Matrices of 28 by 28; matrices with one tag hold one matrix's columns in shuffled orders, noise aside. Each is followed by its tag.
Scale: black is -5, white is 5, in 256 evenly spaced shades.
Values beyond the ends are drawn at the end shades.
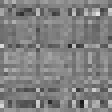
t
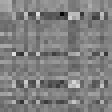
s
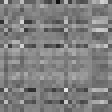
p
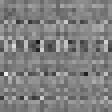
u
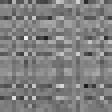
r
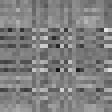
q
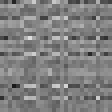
r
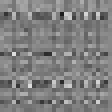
s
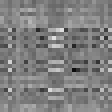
q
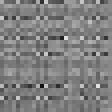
r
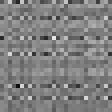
r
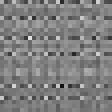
r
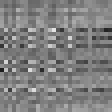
q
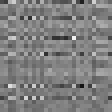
r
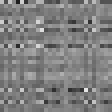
p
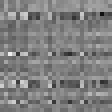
s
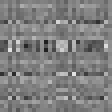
u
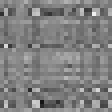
t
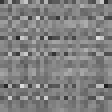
r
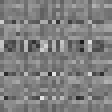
u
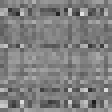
t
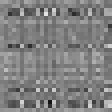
t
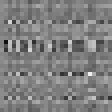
u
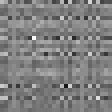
r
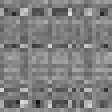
t
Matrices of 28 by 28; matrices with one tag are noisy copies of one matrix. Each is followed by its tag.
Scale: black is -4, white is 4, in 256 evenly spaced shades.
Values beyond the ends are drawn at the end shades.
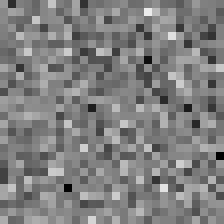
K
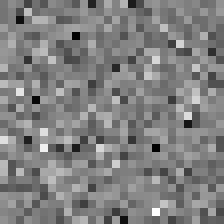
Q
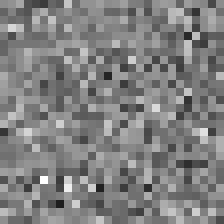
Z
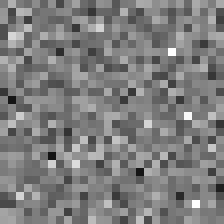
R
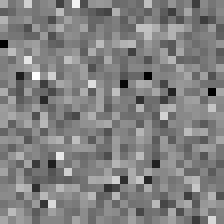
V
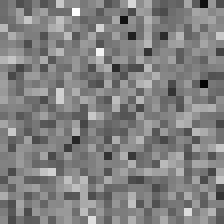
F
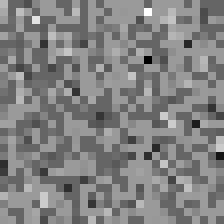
K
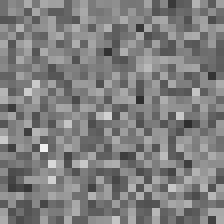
Q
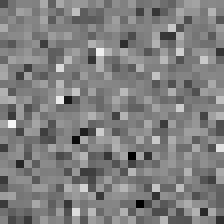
F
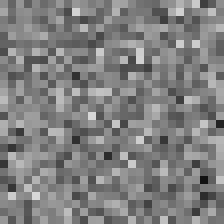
F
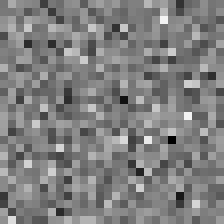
R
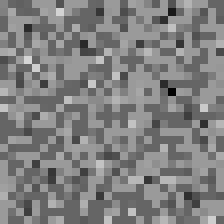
V
